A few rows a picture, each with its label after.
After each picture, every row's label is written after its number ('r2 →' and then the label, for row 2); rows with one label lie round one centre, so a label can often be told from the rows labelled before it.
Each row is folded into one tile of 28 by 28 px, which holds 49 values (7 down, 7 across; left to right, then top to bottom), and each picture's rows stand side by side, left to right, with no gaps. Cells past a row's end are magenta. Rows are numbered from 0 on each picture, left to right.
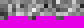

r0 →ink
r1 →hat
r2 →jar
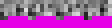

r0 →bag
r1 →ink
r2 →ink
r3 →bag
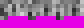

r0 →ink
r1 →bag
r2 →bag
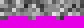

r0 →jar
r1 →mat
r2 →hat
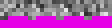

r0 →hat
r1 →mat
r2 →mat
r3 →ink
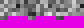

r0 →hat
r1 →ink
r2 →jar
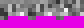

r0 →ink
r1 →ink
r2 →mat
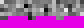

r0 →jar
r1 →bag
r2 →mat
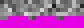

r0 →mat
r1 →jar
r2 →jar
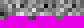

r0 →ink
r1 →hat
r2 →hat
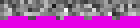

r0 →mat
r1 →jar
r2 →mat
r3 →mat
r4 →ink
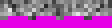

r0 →mat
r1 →hat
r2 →ink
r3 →hat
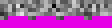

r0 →ink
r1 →jar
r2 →jar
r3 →ink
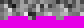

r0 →mat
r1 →ink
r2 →mat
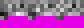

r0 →ink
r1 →ink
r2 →hat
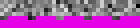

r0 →hat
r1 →bag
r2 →mat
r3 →jar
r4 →jar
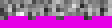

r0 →ink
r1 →bag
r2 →jar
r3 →bag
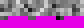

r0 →jar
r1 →jar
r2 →bag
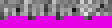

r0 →bag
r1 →bag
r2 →bag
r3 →hat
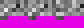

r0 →hat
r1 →hat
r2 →jar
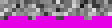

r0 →hat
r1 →mat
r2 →jar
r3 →mat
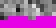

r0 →bag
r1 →mat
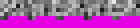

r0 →hat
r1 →bag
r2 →jar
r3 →bag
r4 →jar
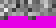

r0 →hat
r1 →jar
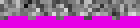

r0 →jar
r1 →mat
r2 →mat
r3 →hat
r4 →ink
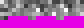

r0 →jar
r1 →mat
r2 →mat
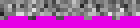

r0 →ink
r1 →hat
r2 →jar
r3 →mat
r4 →mat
